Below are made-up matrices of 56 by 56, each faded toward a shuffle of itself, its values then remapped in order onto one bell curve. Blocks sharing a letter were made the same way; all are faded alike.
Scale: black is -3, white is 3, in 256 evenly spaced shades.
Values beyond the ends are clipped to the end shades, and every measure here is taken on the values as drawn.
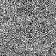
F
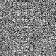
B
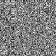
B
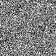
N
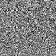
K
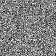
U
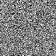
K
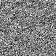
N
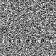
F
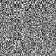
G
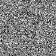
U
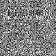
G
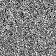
N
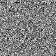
U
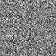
B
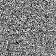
U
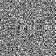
G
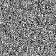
K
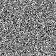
N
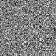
B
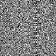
G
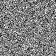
N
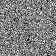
N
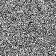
N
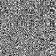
G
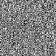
B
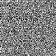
K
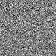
K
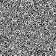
U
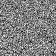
N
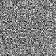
F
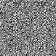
G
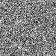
N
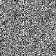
G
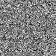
U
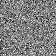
U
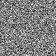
N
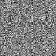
G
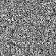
K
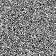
N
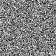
N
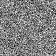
N
